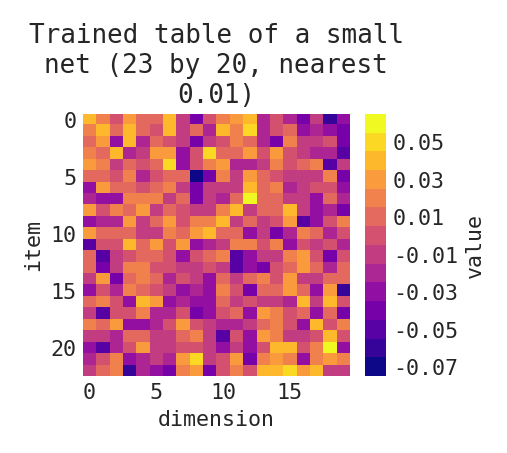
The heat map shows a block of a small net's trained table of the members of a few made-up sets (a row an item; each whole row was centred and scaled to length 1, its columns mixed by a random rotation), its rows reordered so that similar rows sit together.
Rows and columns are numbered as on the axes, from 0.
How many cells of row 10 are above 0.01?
5
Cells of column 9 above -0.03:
17
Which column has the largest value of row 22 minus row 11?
15
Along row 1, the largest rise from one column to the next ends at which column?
10
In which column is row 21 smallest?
12
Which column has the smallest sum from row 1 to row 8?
19
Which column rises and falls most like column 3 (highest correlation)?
6
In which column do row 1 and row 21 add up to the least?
16
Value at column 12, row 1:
0.05
